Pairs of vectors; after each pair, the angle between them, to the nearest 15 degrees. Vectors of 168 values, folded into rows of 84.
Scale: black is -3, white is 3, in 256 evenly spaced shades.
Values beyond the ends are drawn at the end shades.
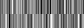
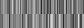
30 degrees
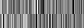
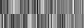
150 degrees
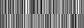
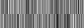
120 degrees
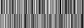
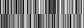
150 degrees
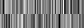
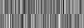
150 degrees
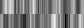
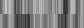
45 degrees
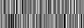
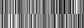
120 degrees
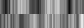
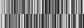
120 degrees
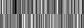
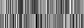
75 degrees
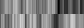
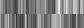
150 degrees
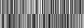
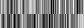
45 degrees
